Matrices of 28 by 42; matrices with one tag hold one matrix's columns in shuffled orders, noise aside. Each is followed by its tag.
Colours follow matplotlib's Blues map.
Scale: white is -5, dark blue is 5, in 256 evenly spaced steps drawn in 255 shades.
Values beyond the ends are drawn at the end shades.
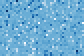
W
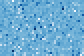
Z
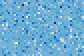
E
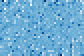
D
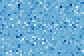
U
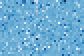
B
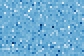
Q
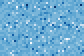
U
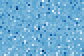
Z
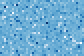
E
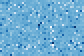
Q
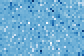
W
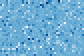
B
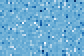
W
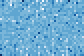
D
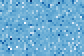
B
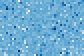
Z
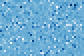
U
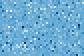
Q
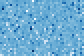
Z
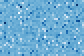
E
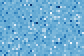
E
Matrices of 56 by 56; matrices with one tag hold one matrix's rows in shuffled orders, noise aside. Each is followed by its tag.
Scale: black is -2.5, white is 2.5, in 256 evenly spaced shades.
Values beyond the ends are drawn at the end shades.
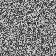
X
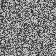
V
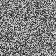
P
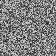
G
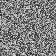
G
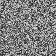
V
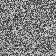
P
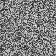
V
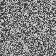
V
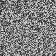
V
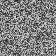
P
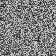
V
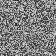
P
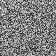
G
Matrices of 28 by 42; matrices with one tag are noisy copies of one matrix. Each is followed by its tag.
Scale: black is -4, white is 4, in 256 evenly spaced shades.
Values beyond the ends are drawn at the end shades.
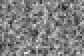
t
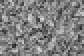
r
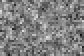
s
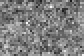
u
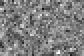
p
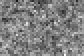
u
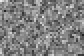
s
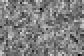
s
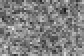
u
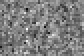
t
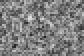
r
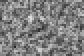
r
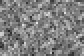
p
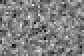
r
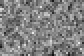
p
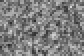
t
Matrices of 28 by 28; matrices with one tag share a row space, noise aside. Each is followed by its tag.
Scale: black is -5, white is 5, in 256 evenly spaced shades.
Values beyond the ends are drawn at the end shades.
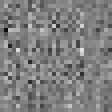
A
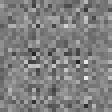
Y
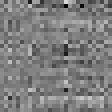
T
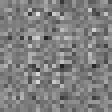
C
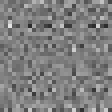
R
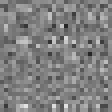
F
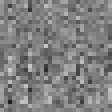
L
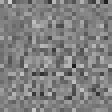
R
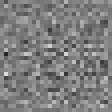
F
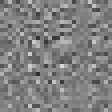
C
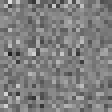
A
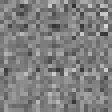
F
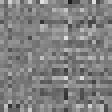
T
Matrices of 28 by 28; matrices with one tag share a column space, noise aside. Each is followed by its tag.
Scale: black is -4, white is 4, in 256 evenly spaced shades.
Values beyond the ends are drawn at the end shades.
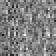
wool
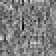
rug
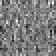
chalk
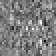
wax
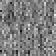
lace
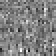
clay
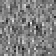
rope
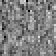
rug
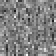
wool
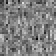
chalk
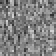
chalk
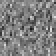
wax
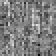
lace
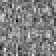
wool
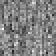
lace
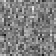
wool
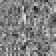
wool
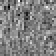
rug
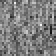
lace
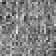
lace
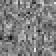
chalk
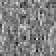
chalk
